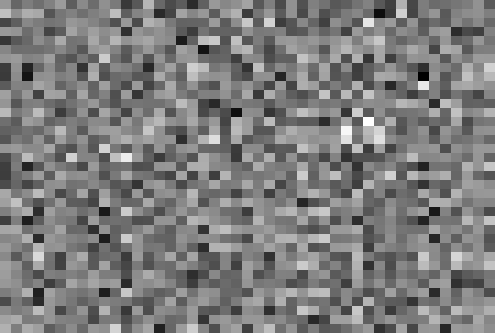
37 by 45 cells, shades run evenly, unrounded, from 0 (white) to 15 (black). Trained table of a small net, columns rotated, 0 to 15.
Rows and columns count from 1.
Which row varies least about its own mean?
31
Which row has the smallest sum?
16
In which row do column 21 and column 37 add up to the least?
2
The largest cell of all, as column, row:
39, 9
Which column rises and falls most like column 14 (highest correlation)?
22
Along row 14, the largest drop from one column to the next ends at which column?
34
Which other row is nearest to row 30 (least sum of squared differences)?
35
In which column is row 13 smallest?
33
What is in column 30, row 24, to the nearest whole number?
3
